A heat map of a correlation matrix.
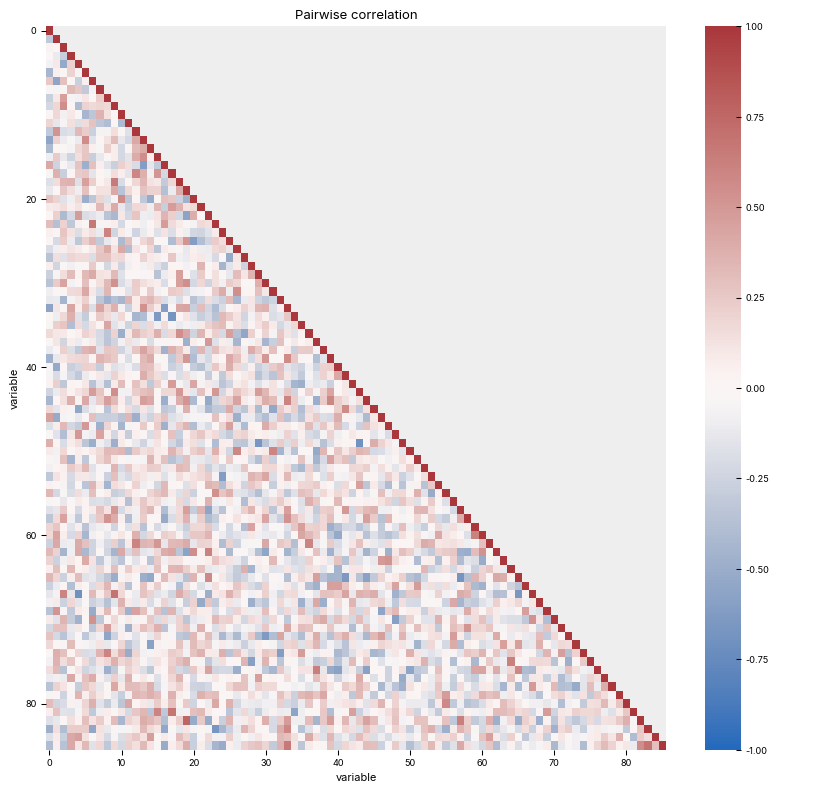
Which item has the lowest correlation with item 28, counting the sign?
75
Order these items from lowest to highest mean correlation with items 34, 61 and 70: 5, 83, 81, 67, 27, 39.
81, 27, 83, 5, 39, 67
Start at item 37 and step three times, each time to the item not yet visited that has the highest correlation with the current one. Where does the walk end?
22
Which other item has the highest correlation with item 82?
19
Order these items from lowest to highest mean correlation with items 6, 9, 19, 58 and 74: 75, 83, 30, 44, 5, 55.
83, 55, 5, 75, 44, 30
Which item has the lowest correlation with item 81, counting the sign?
34
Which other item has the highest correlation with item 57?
82
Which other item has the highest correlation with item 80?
55
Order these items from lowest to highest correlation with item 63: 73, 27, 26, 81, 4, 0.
27, 26, 4, 0, 81, 73
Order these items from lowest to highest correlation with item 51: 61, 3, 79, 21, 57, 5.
3, 5, 21, 79, 61, 57
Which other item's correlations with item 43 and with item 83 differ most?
23
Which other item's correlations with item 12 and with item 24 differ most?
61
